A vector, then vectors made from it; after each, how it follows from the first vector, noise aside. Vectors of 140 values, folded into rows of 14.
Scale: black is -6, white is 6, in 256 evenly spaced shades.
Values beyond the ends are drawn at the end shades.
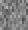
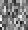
reversed, negated, scaled up.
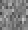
negated.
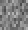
reversed.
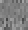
partly zeroed.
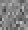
reversed.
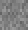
reversed, negated, shrunk.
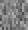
reversed.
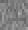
wrapped around, negated, shrunk.
